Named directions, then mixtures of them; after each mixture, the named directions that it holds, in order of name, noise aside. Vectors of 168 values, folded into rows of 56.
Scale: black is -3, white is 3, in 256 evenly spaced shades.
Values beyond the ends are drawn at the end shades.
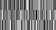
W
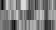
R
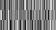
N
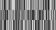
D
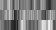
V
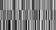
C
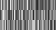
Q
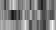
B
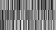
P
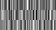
N, Q, W.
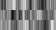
B, R.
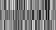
D, Q.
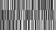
C, P.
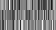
P.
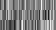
C, N, V.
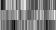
R.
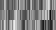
D, N, V.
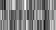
B, N, R.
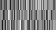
Q, W.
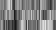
C, V.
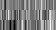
C, N, V.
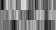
R.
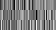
C, W.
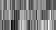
V, W.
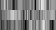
B.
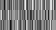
N.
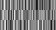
D, Q.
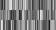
B, C, R.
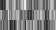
N, R.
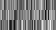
N, V.
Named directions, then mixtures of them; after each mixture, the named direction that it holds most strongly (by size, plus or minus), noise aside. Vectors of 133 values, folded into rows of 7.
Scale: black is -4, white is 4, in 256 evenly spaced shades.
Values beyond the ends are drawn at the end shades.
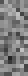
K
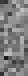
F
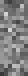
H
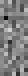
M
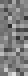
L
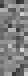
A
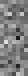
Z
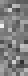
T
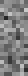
K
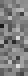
Z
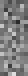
H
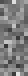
M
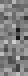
Z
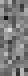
M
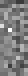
T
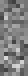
H
